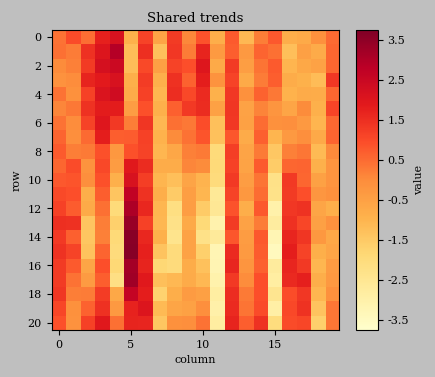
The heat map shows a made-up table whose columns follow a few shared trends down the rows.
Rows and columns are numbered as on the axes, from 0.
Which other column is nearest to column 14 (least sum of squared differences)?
0
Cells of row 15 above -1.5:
15
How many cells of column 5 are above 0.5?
14
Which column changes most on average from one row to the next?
4
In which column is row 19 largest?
6
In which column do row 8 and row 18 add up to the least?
11
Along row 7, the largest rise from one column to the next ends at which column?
12
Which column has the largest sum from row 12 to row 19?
5
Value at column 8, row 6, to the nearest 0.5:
0.5
